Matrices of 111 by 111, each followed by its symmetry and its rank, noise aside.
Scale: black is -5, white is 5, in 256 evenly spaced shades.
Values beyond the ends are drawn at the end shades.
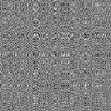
no symmetry, rank four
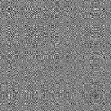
symmetric, rank five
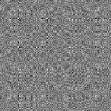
symmetric, rank five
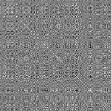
symmetric, rank five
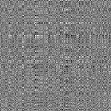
no symmetry, rank five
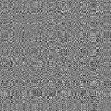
antisymmetric, rank four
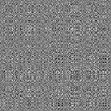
symmetric, rank four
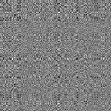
symmetric, rank five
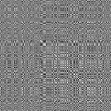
symmetric, rank three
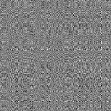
no symmetry, rank five
